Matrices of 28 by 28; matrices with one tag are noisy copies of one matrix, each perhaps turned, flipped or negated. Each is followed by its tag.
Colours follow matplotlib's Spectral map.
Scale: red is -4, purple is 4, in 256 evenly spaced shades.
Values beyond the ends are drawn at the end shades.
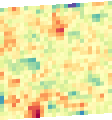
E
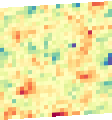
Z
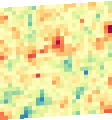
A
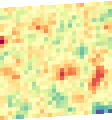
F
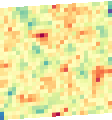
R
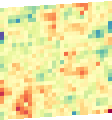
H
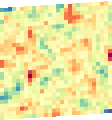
R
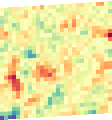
F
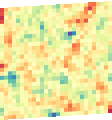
R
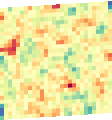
R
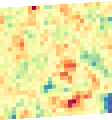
F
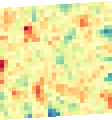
Z
